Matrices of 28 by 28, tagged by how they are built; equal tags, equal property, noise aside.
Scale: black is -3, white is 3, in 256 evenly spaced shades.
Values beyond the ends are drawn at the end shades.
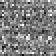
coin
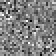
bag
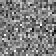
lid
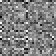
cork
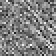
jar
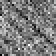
jar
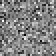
lid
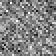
jar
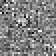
bag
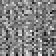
coin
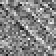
jar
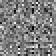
cork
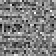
coin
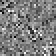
bag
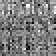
cork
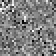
bag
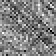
jar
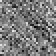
jar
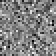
lid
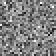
lid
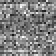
coin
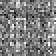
coin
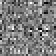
cork
